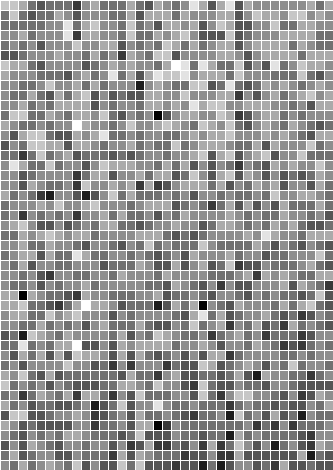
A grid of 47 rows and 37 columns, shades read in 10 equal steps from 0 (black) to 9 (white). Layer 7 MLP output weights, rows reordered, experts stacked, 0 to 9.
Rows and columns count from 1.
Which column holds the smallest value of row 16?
3
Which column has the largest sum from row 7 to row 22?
23
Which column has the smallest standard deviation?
17
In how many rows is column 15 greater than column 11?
18
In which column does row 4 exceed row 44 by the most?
26
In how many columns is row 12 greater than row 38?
19
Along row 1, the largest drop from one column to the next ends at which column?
27
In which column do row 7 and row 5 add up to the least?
5
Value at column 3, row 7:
6
